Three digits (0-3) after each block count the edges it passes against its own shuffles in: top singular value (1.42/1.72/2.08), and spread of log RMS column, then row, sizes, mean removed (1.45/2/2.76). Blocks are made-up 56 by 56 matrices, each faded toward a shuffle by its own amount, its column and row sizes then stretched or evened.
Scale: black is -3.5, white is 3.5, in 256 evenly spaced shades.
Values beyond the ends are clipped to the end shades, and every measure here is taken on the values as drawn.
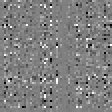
0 3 2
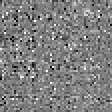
1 1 1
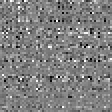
1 1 3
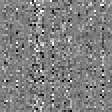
0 3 0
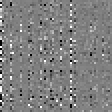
2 3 1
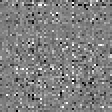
2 2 2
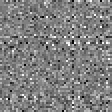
2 1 2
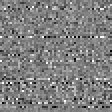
0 0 3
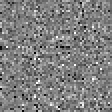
1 2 1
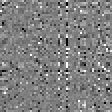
3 2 1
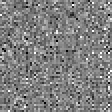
2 2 0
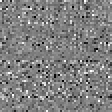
2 0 2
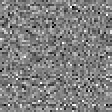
3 0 1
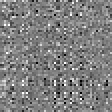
3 2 2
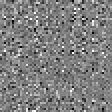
3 2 1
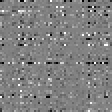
1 2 3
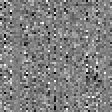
0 3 0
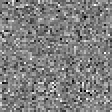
2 0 1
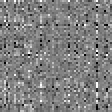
3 3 1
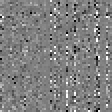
1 3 1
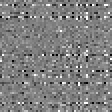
3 1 3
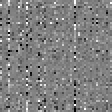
1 3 1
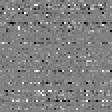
0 1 3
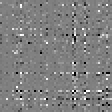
3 3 2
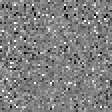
0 1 1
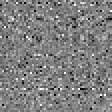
2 0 2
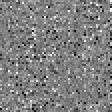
0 1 1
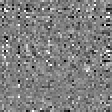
2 2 2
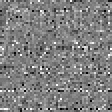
2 0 2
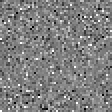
0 0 1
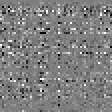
1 2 3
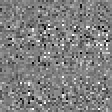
1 2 2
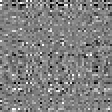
3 2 3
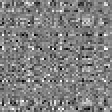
3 1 3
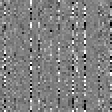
3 3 0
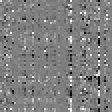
3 3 1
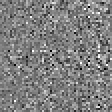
1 2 1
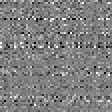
3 0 3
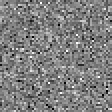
1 0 0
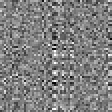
3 2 1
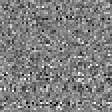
2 0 2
